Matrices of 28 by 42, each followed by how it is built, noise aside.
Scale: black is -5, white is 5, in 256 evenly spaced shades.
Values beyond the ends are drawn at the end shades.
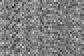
repeating rows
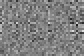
low rank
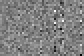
uneven columns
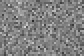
noise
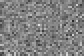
low rank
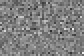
uneven rows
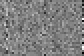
uneven columns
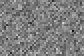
Hankel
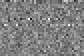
uneven rows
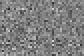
low rank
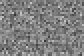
repeating columns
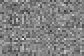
low rank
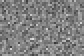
repeating columns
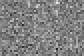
uneven columns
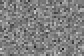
repeating rows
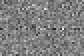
uneven rows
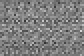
repeating columns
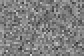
noise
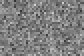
noise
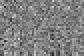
low rank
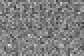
repeating columns
